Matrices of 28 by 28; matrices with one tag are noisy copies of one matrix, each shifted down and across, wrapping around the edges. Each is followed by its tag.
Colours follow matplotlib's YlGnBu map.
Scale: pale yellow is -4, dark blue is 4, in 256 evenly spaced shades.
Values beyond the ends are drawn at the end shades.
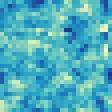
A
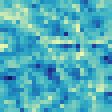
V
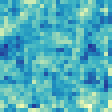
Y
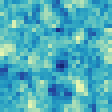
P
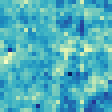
Y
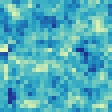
A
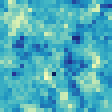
P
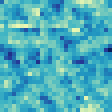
V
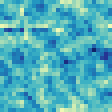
V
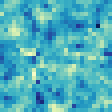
A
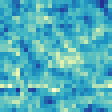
V
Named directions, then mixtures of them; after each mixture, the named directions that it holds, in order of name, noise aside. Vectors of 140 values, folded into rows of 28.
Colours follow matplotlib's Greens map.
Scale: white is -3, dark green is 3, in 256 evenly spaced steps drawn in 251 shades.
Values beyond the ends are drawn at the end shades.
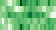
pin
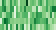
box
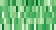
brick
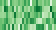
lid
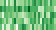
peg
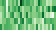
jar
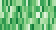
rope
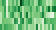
jar.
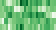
box, pin.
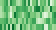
lid, rope.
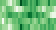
pin.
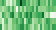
brick, jar, pin.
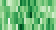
peg, pin, rope.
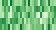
lid, rope.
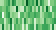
brick.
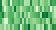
box, lid, rope.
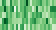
box, lid.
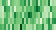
lid, pin, rope.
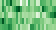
pin, rope.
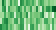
box, jar, rope.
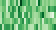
brick, jar.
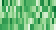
box, rope.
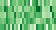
lid.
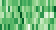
jar, rope.
